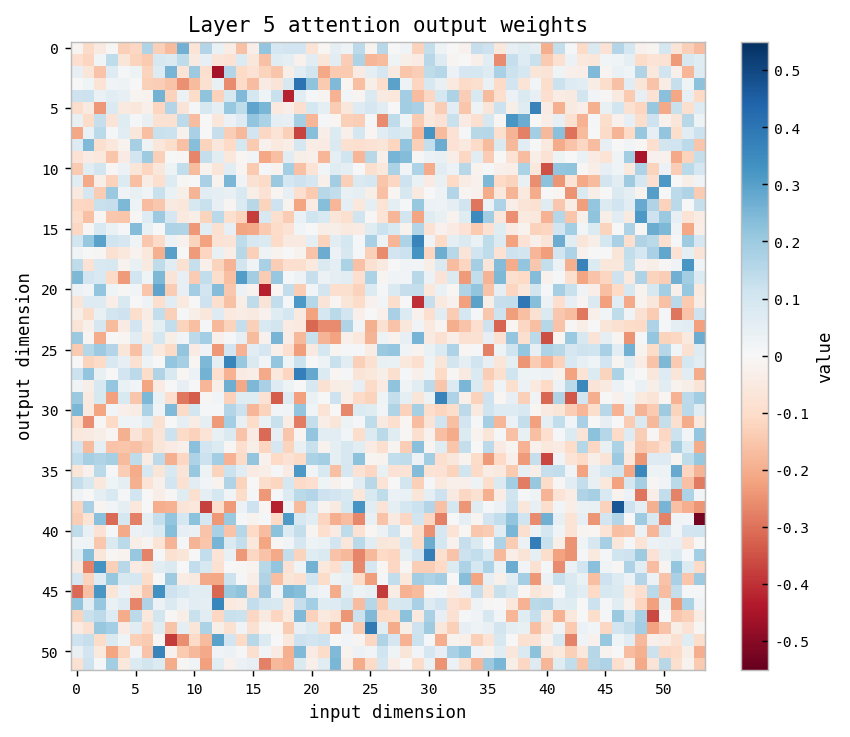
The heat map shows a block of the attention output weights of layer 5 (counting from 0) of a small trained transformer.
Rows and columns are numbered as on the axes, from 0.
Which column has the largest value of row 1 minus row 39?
53
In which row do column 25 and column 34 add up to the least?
44
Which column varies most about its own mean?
19
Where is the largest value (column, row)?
46, 38
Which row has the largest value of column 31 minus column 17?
29
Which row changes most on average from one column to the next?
39
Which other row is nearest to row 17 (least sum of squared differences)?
10
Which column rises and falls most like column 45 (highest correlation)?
13
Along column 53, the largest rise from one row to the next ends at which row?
40
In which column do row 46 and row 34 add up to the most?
12
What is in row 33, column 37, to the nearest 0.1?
0
